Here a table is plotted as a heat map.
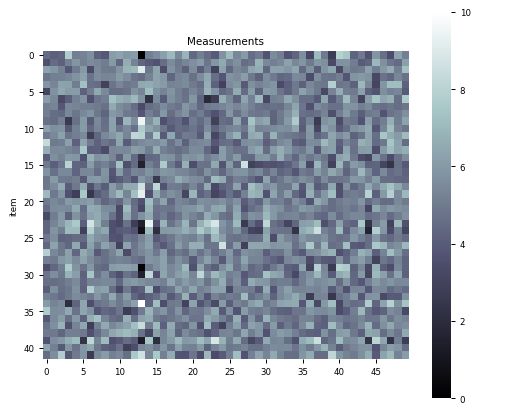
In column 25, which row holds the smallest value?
32
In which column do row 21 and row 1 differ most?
14
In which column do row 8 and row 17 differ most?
23
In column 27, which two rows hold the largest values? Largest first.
15, 33
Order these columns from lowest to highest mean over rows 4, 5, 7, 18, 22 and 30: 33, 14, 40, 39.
33, 40, 39, 14
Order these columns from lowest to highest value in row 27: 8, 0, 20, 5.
8, 20, 5, 0
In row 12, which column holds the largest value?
0
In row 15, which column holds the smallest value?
13
